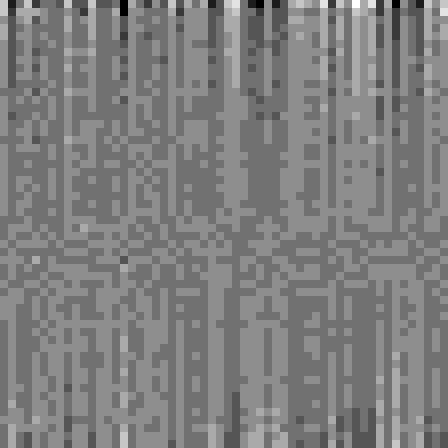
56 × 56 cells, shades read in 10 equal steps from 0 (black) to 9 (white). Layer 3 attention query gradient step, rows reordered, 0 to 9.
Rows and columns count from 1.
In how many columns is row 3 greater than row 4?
10
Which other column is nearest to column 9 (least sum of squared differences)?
43
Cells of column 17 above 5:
1
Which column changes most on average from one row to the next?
5
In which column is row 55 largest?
16
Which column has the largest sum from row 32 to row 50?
50
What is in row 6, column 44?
4
